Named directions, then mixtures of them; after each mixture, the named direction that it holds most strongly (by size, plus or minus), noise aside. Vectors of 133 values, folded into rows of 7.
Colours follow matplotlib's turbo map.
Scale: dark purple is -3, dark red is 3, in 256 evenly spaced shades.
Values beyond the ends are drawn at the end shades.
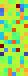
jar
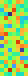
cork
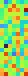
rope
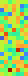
cork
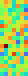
rope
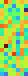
rope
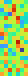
cork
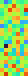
rope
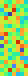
cork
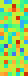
rope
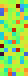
jar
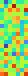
rope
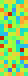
cork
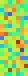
cork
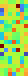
jar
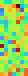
jar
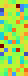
jar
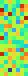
cork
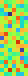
cork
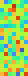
rope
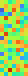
cork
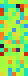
jar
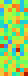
rope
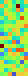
jar
